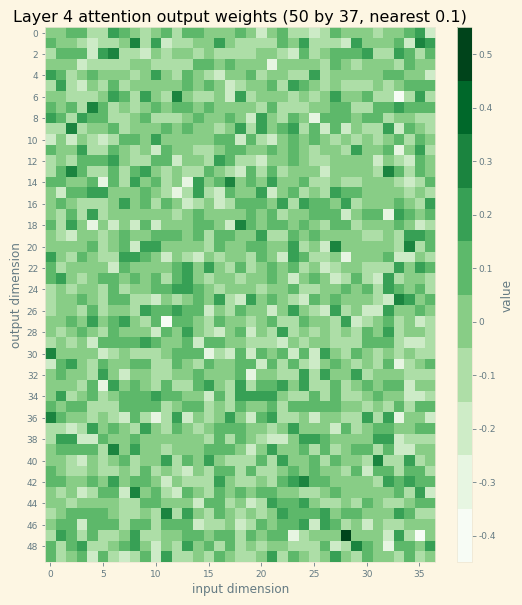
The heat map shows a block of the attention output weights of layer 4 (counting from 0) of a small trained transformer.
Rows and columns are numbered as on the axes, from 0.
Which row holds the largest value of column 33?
25
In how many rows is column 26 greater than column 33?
18
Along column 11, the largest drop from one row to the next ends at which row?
27
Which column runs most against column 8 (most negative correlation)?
34
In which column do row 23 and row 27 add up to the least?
11
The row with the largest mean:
42
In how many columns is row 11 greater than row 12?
15
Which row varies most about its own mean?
47
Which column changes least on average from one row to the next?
31
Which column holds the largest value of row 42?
24
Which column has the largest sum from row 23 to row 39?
32
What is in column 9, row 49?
0.1
